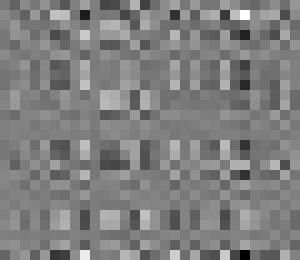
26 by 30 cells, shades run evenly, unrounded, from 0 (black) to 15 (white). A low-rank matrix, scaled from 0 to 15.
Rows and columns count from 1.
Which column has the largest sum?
9
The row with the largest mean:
2
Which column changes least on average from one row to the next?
10
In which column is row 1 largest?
14
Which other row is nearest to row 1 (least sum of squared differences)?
5
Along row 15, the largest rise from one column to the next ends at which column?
23
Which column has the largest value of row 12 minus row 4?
25
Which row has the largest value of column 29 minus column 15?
26
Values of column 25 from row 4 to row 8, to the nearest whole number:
2 7 9 4 5
